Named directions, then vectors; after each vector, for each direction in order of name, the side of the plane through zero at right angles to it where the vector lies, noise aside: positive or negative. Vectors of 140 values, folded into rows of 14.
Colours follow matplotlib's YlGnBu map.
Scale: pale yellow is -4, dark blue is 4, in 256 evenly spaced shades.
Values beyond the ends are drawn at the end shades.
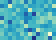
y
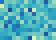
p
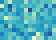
positive, negative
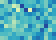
negative, positive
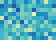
negative, negative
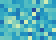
negative, negative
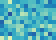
negative, negative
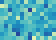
positive, negative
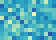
negative, negative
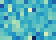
negative, positive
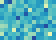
negative, positive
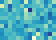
positive, negative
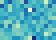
negative, positive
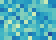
negative, negative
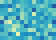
negative, negative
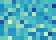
negative, negative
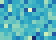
negative, positive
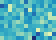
negative, positive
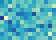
positive, positive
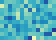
positive, negative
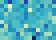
negative, positive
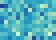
negative, positive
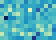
negative, positive
